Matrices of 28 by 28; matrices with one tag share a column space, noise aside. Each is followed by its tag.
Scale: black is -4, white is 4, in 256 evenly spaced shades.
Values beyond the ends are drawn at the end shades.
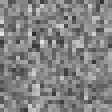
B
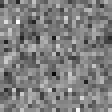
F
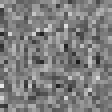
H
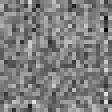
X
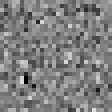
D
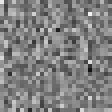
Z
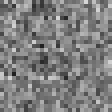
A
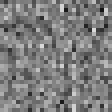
B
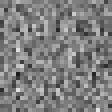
H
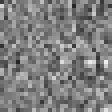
A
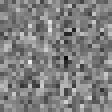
H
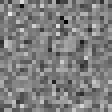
X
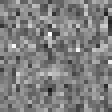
B
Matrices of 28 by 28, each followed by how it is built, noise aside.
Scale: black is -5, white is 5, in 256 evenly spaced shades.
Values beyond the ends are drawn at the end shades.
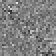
block diagonal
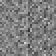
repeating rows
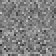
repeating columns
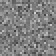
noise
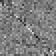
diagonal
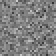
repeating rows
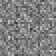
repeating rows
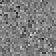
block diagonal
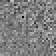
upper triangular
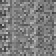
repeating rows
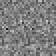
repeating columns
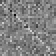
diagonal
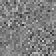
block diagonal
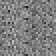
repeating rows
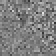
upper triangular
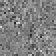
block diagonal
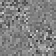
block diagonal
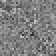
block diagonal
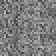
repeating rows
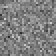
noise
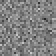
repeating rows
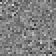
block diagonal
